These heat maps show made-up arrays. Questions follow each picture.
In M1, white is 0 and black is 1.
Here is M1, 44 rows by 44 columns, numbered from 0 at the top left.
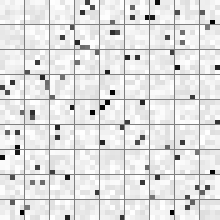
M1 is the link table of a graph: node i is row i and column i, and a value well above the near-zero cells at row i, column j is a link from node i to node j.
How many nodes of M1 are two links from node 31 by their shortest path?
3
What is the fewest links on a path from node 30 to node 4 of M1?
6
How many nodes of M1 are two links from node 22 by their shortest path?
4
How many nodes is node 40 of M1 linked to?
2
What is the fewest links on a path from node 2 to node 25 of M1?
5
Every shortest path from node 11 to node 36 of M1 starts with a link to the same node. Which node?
node 27
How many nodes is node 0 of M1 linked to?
2
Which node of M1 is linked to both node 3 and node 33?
node 29
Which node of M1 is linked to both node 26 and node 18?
node 1
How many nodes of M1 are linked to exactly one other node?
1
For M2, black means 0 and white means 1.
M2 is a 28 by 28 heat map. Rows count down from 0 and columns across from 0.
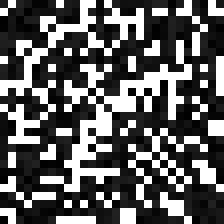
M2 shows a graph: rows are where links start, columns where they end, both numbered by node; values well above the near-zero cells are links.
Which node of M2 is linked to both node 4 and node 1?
node 17
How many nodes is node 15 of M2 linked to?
10
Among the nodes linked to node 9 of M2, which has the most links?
node 11
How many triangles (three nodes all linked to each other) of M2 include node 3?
5
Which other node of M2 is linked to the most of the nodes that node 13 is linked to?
node 10
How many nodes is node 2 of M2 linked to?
10
